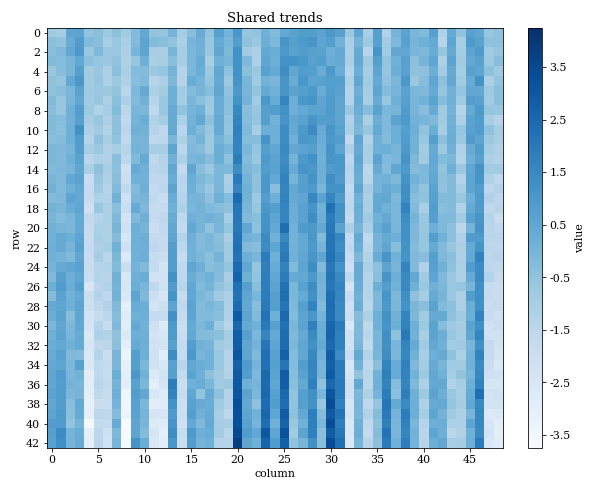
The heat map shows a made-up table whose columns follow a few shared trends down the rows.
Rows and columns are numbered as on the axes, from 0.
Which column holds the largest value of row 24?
20
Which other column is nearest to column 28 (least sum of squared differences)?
38
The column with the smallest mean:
8
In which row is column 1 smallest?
0
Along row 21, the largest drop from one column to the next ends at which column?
32
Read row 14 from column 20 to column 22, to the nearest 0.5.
1.5 0 -0.5
